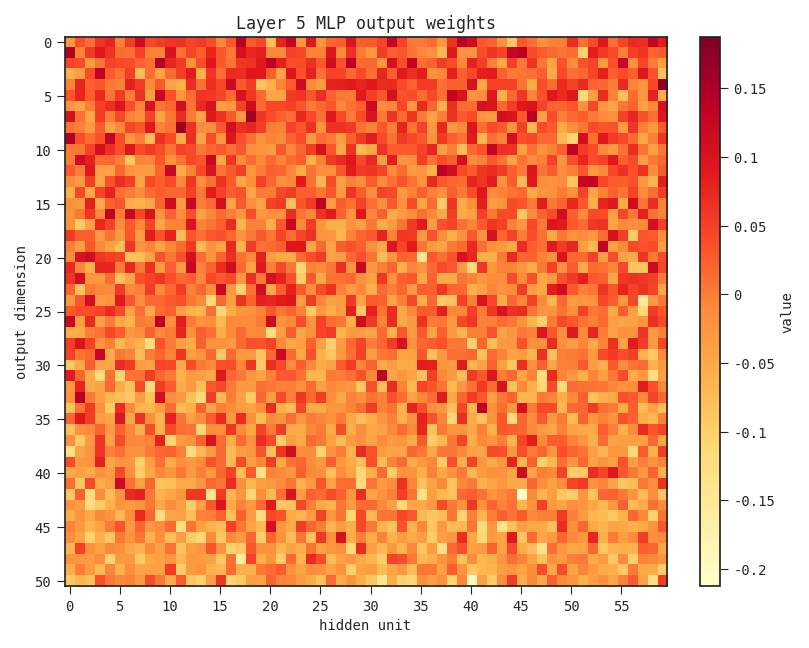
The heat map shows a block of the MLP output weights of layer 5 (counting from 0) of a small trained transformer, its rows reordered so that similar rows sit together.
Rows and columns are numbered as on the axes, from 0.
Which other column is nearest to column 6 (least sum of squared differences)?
8
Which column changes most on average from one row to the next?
0
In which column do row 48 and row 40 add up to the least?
17
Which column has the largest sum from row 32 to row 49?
20
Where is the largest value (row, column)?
4, 59
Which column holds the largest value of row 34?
41
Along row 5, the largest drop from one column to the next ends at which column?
51
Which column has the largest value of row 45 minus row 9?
49
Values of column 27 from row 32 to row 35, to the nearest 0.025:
-0.025 -0.05 -0.025 0
